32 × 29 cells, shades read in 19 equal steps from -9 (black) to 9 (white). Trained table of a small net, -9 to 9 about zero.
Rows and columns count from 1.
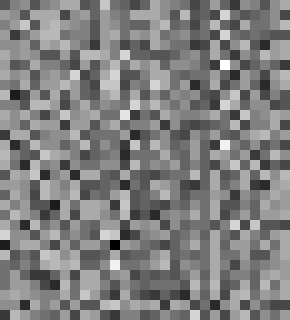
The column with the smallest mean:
21
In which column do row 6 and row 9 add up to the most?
11
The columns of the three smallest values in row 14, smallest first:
14, 1, 19
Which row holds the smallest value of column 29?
7
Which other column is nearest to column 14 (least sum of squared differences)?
4
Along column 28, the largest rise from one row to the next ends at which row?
12
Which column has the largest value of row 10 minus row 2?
24
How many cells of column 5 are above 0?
15
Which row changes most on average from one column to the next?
10
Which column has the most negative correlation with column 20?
16
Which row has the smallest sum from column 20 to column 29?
31
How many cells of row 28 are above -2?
15
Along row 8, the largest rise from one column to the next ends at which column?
25
